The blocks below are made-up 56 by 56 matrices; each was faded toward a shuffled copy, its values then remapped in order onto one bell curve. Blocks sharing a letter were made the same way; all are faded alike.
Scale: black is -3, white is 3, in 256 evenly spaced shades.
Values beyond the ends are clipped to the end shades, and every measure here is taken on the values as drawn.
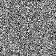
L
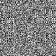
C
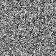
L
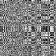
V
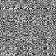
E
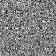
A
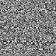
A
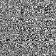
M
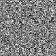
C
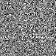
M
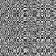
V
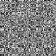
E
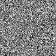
L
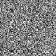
C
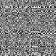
E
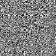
M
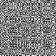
E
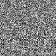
C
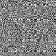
E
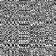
E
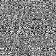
A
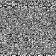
A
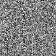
L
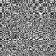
E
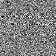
A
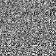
M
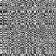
V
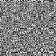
E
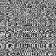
E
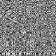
E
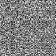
C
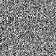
C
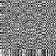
V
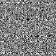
M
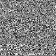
M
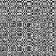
V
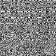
M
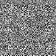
M
